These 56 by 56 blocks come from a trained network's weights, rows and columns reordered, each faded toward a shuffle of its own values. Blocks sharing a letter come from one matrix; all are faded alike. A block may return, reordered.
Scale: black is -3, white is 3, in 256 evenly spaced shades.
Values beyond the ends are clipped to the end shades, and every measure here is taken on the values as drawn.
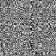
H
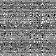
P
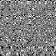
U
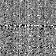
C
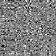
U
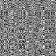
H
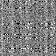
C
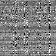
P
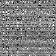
P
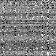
P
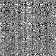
C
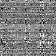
P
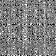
C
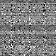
P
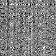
C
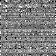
P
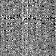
C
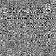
U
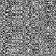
H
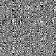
U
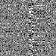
U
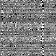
P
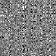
U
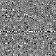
U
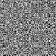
H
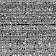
P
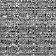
P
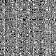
C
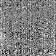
C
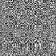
H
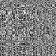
H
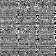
P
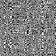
U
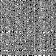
C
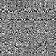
U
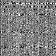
C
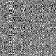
U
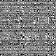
P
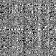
C
